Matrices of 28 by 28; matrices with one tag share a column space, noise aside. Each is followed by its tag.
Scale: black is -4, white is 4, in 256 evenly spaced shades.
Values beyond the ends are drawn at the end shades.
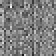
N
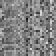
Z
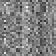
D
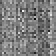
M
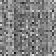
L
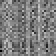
M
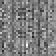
M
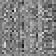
M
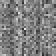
N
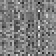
L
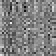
D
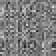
M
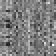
L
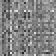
L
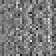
N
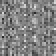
N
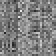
M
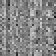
Z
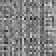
Z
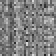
N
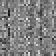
Z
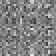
N
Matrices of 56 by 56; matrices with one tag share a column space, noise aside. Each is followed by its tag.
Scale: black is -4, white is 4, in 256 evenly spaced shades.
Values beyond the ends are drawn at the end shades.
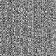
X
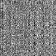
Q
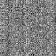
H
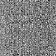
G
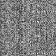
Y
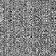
X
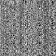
Q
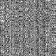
X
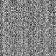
H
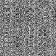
X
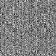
G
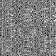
X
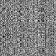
X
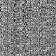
H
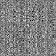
X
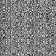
H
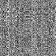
X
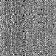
G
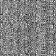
G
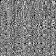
Q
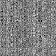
X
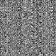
H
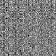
H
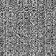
H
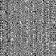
Y
